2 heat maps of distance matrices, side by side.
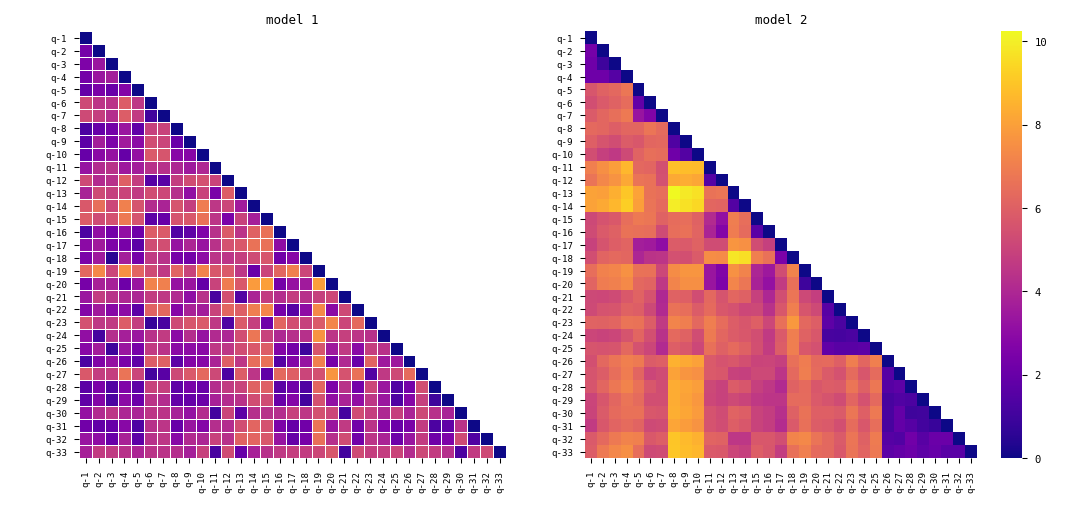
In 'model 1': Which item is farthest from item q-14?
q-20
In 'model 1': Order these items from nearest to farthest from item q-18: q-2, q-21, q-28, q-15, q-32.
q-28, q-32, q-2, q-21, q-15
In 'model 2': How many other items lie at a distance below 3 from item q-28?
7
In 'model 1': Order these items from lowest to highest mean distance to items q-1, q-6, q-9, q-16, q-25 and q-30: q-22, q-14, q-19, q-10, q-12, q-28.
q-28, q-10, q-22, q-12, q-14, q-19
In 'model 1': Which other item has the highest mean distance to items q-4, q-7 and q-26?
q-19
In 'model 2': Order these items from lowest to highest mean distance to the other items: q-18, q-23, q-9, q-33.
q-33, q-23, q-18, q-9
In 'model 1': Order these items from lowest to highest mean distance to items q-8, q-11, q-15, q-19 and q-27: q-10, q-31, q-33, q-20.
q-33, q-31, q-10, q-20
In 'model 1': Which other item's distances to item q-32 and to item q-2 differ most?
q-24
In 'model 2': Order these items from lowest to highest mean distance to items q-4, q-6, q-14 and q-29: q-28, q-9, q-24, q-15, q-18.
q-28, q-24, q-15, q-18, q-9
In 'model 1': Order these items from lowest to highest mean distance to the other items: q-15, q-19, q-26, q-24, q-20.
q-26, q-24, q-20, q-15, q-19
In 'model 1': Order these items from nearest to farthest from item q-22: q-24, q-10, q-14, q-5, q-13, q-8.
q-5, q-8, q-10, q-24, q-13, q-14
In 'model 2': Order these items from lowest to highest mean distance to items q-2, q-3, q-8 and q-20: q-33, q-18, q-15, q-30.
q-15, q-18, q-30, q-33
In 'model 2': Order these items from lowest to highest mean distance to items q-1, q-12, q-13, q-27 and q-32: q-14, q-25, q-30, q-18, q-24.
q-30, q-14, q-24, q-25, q-18
